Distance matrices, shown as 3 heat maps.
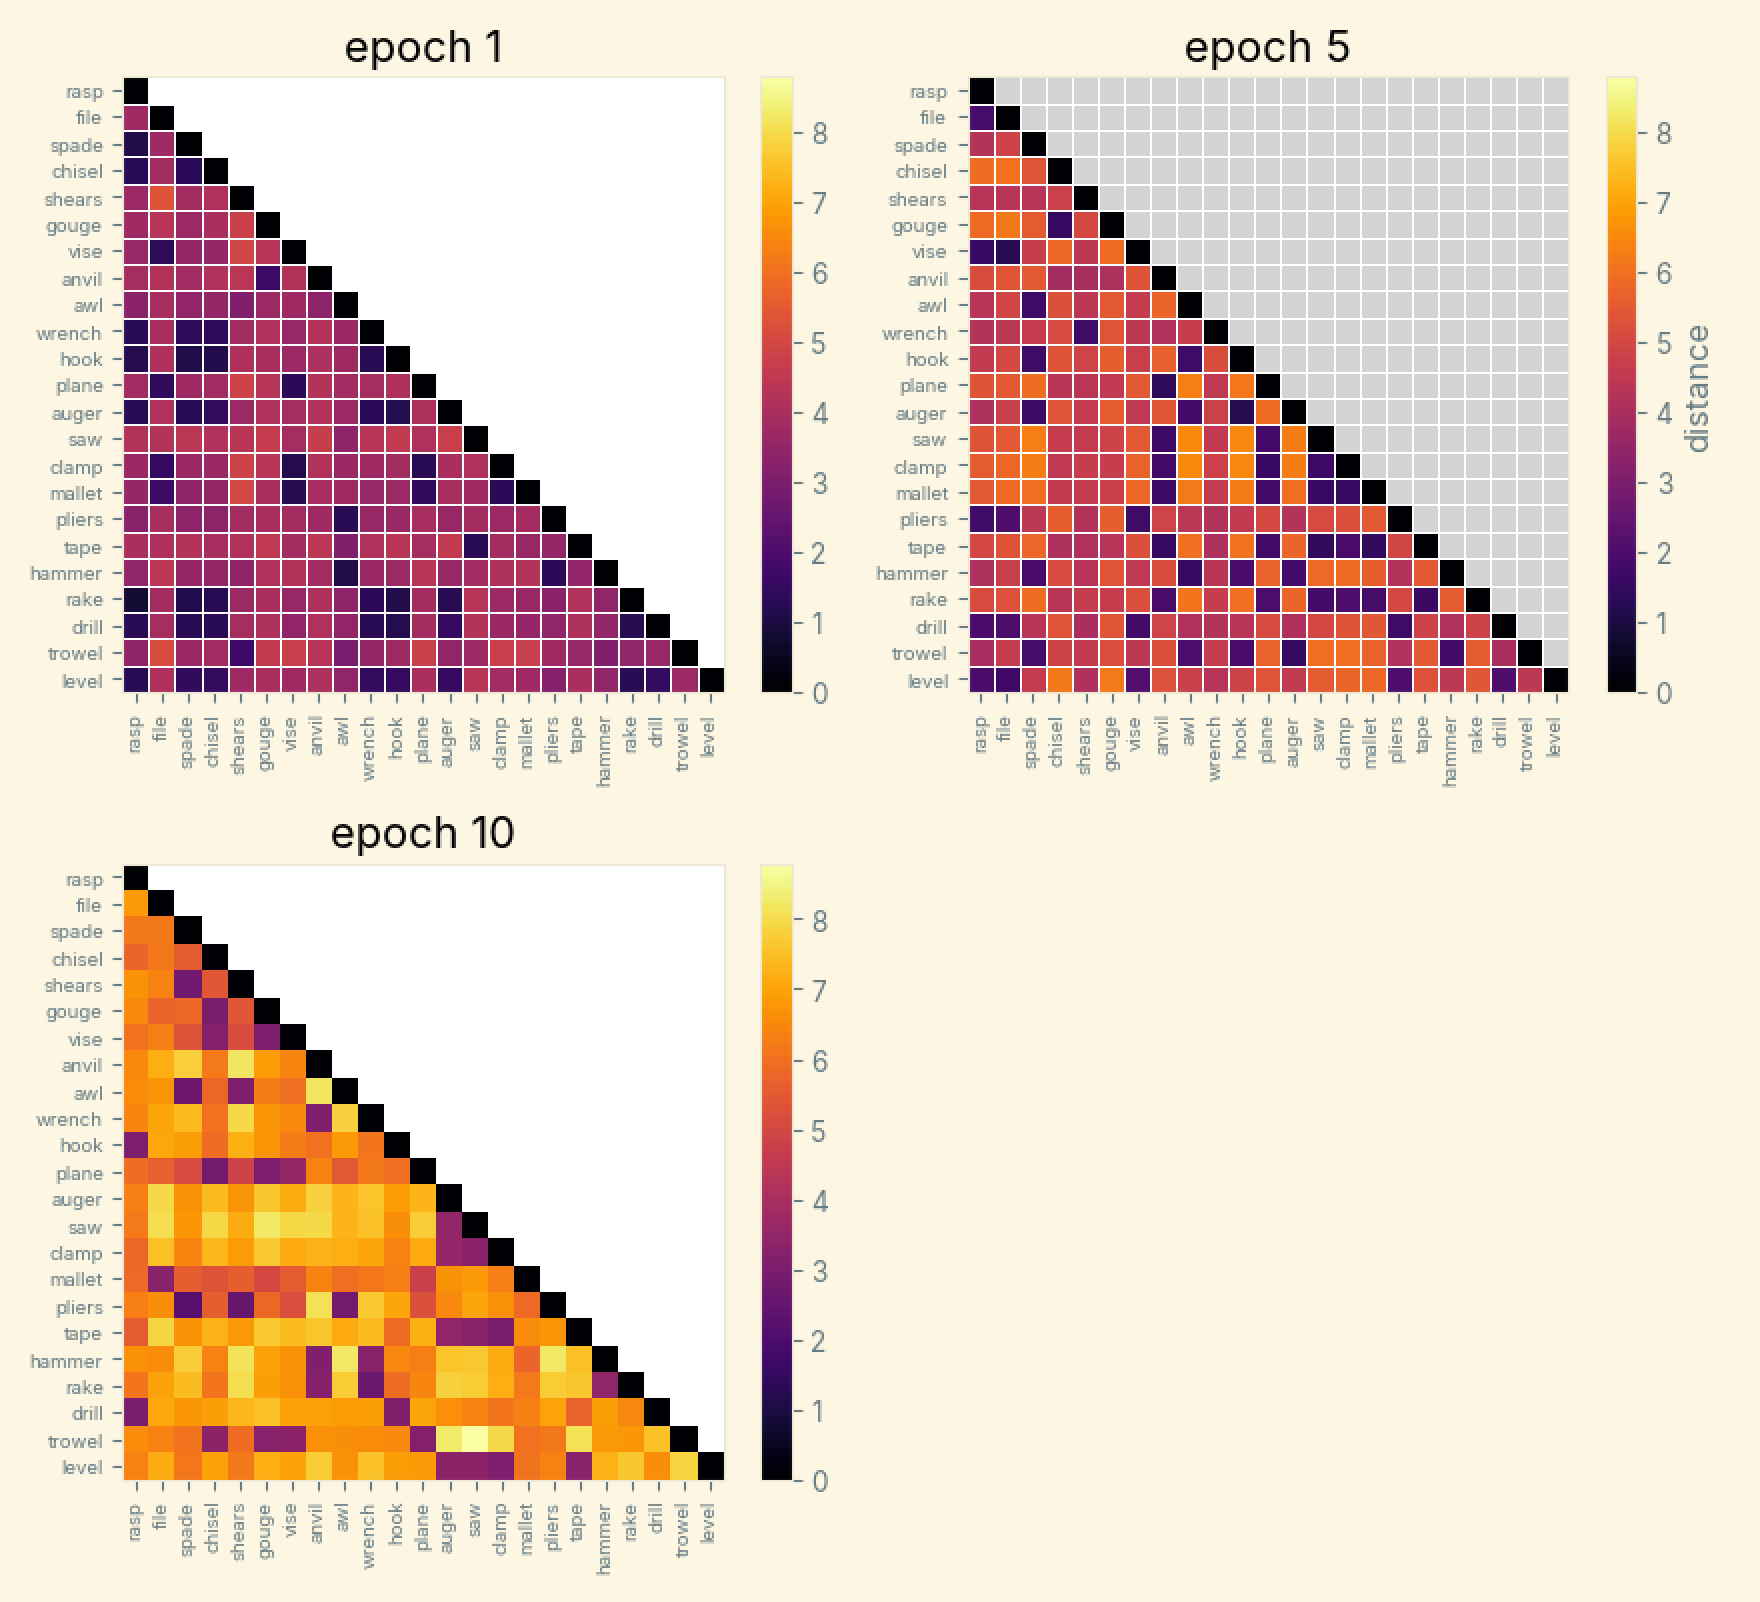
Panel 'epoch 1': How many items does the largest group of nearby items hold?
9
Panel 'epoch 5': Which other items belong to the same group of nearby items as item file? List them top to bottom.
rasp, vise, pliers, drill, level
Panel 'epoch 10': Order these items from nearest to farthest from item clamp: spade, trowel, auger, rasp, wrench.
auger, rasp, spade, wrench, trowel
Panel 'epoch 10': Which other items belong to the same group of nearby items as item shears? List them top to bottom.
spade, awl, pliers
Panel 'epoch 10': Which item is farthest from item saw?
trowel
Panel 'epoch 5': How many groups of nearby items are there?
5
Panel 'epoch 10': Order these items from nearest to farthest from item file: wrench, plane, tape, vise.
plane, vise, wrench, tape
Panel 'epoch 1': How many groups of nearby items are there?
6
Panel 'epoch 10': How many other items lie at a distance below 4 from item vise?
4
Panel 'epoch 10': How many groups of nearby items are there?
6
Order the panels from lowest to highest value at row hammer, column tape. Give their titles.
epoch 1, epoch 5, epoch 10
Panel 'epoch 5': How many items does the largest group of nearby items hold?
7
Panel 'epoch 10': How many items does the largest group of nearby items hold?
5
